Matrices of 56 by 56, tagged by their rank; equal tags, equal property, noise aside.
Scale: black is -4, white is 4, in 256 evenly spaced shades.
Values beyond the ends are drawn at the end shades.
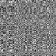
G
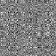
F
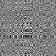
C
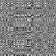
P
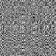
G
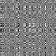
P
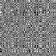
C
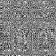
F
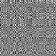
P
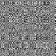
C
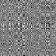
P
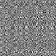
F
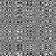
P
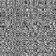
G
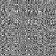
F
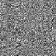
F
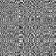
P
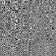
F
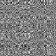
G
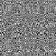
F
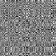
G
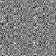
C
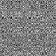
G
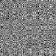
G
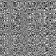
G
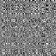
F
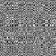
C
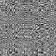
F
